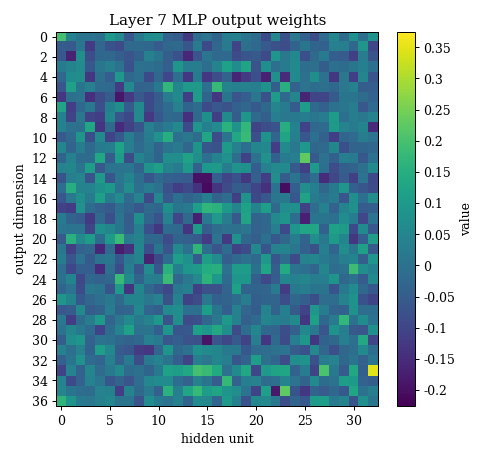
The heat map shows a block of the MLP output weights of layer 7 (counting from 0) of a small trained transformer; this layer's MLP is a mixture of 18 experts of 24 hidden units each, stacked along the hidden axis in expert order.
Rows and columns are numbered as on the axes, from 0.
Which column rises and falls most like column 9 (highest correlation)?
10
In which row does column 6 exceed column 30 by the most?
20
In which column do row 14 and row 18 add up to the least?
14
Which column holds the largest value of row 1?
31
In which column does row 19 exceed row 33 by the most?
26
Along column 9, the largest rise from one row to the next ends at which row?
23
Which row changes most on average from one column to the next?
4
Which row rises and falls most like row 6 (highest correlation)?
21
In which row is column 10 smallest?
19
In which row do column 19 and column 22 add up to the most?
33
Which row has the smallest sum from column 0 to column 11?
6
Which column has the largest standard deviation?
15
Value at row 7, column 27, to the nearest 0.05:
-0.05
